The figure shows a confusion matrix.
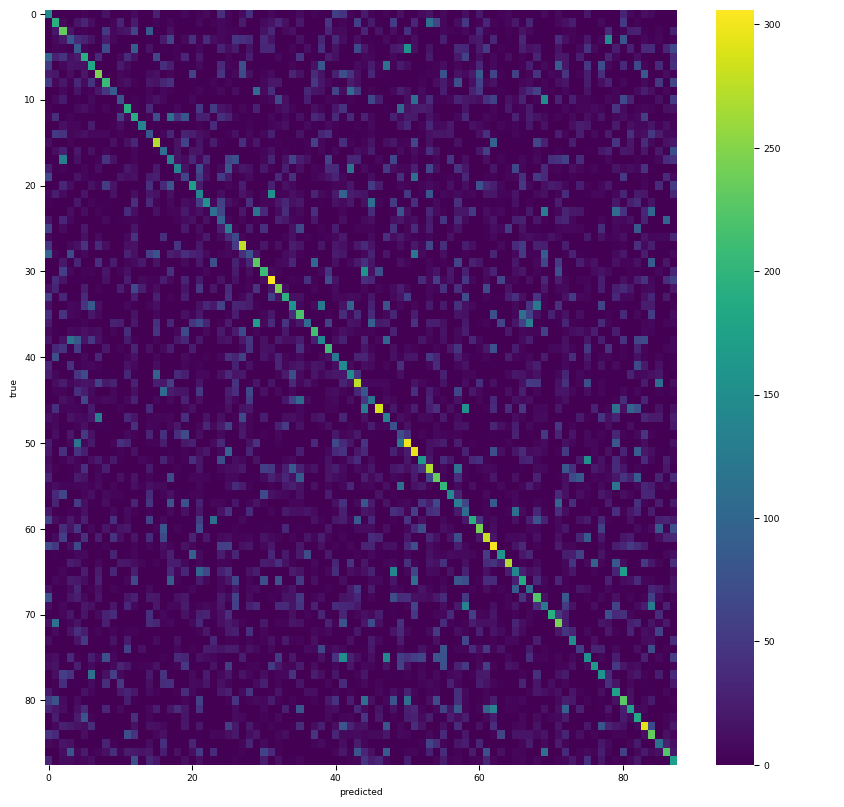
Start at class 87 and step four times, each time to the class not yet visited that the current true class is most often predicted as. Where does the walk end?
14
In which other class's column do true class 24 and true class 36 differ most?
29
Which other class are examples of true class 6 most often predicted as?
47
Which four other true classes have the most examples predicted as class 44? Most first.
30, 46, 80, 57
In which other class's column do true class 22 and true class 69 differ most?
58
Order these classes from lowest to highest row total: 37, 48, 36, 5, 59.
48, 37, 5, 59, 36
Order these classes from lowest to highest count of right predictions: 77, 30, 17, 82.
17, 77, 82, 30
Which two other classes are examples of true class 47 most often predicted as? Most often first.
7, 27
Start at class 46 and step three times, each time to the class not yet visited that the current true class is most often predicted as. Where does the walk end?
80
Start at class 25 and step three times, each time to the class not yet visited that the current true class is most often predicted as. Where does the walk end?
0
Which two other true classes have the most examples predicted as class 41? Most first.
75, 21
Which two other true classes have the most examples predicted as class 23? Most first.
59, 29
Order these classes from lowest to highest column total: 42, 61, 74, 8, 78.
74, 78, 8, 42, 61
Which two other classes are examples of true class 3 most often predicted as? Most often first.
78, 80
